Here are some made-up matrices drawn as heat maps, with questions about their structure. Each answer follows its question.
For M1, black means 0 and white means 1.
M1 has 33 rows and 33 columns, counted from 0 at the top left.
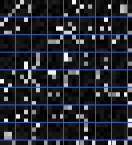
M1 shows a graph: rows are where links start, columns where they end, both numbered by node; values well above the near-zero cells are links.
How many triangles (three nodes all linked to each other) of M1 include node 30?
0
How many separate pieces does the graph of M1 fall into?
2
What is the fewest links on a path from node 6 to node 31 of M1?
3
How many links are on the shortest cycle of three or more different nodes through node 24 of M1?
3
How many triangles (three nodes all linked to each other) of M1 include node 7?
1
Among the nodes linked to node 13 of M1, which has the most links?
node 16
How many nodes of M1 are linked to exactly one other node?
1
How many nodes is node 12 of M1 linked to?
3
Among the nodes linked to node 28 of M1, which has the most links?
node 32
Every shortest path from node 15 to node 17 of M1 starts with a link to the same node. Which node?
node 26
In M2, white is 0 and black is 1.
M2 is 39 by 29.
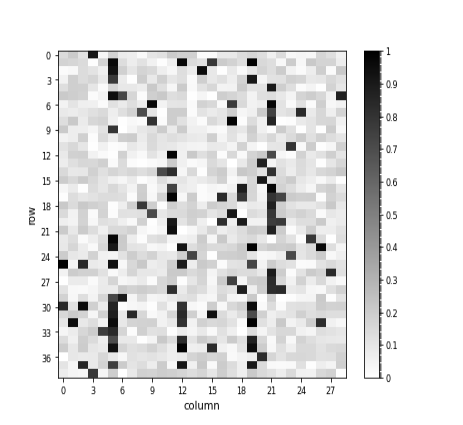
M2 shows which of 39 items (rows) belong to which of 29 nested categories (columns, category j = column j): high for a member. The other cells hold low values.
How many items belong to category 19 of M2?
10
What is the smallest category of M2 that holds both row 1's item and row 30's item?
12
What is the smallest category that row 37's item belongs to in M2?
2
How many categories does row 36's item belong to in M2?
1
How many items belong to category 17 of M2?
4
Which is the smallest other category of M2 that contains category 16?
22
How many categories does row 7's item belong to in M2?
3
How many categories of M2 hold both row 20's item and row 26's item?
1
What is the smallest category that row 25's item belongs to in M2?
0
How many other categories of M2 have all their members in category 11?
4
